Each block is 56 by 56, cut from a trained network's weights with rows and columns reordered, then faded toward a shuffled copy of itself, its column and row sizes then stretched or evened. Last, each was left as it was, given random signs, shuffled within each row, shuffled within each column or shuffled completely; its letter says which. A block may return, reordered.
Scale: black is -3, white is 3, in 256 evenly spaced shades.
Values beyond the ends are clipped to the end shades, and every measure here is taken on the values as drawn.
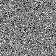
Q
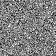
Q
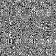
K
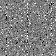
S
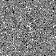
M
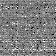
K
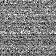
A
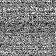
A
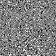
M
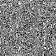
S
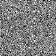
S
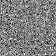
S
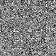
M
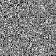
K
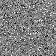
Q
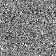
A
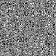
K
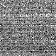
K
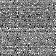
K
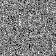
S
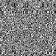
K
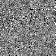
M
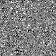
M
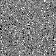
S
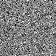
Q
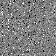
S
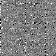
M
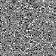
K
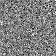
Q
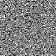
K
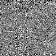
M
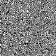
M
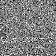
A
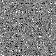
M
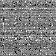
K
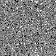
M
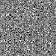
K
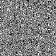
S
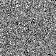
S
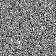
S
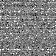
K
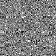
K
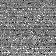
A
